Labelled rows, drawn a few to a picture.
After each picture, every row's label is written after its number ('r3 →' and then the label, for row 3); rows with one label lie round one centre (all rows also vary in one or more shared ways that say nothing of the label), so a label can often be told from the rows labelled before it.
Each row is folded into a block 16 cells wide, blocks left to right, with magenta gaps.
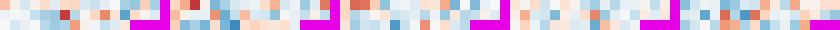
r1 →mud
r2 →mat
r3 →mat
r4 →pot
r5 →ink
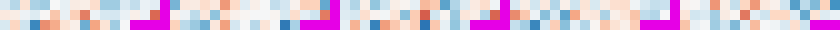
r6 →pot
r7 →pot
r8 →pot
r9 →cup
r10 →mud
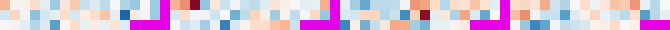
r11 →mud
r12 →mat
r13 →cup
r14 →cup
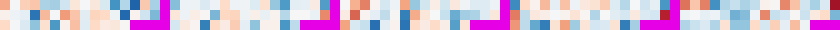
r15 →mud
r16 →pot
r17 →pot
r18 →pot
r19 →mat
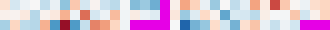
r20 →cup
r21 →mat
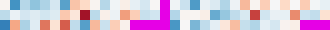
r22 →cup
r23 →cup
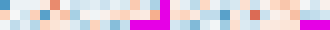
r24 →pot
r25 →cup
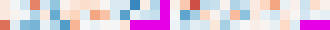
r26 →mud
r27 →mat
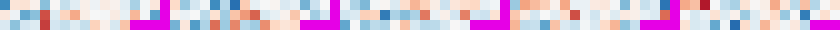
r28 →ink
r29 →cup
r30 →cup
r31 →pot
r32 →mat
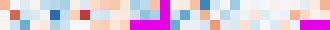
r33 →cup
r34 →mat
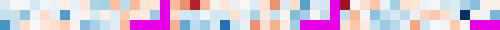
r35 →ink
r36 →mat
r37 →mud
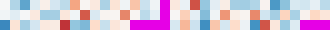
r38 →cup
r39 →pot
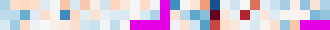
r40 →ink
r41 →ink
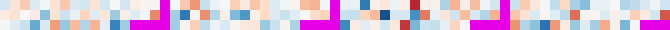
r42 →pot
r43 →mat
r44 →cup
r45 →pot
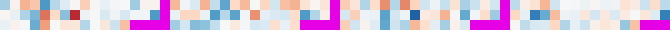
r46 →ink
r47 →cup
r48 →mud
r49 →ink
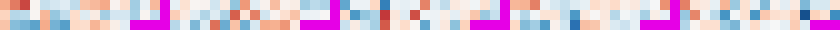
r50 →mat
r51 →cup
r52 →ink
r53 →mat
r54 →mud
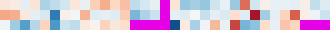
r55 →cup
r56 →cup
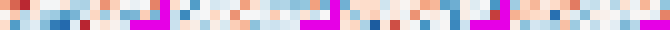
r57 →mat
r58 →mud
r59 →pot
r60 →pot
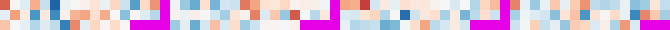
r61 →mud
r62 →cup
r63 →mat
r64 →mud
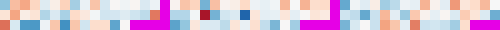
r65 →pot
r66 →mat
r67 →ink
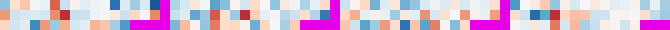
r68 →pot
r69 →ink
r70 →pot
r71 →ink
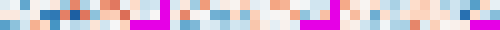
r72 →cup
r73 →cup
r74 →mud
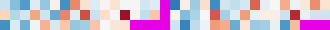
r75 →cup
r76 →ink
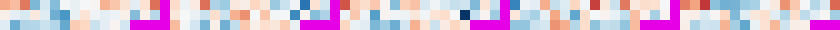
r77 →mat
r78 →mud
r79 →mud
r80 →ink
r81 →mat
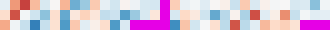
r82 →pot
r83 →cup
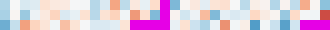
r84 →ink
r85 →pot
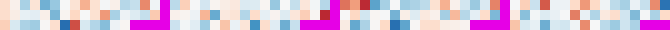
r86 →mud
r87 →pot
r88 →mat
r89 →mud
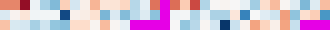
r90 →mat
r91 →mat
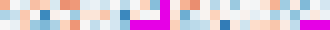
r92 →mud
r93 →mat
